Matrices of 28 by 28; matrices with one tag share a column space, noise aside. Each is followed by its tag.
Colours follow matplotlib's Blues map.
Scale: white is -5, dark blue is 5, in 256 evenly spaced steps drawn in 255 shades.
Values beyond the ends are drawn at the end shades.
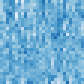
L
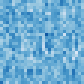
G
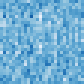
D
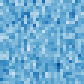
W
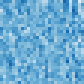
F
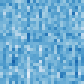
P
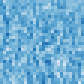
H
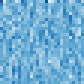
F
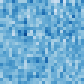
F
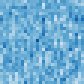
H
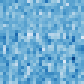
P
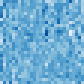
F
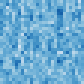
G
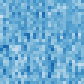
P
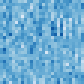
L
